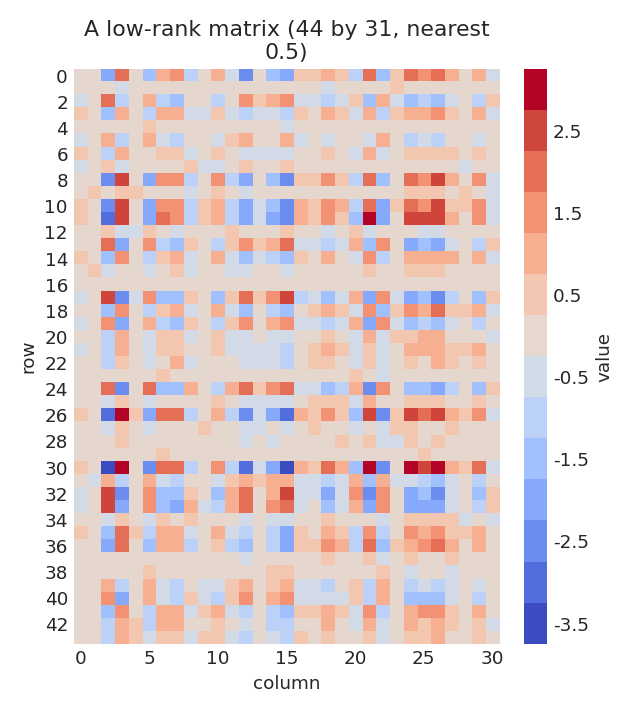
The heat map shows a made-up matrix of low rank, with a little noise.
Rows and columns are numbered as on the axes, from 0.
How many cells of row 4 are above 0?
1
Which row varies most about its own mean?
30
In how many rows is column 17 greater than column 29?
11
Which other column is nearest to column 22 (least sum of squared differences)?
5
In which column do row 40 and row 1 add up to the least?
3
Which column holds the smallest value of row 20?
2
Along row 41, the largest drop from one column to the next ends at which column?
22
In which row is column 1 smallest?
31
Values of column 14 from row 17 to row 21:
1.5 -1 1 -0.5 -0.5
